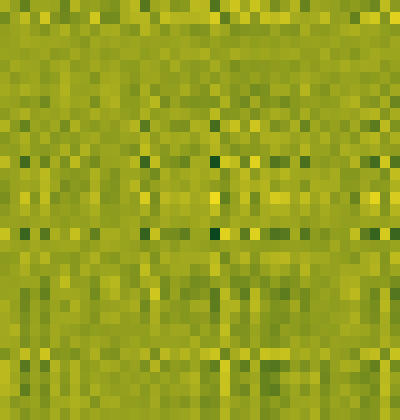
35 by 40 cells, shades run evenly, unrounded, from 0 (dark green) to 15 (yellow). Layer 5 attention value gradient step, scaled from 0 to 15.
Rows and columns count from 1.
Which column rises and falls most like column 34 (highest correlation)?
4
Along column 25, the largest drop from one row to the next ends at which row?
31
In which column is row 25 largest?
16
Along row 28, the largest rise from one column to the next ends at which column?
23
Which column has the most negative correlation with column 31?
26
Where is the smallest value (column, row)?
22, 20
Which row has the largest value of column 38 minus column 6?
17
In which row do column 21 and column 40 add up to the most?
2
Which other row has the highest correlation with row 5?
19
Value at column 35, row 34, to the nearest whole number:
9
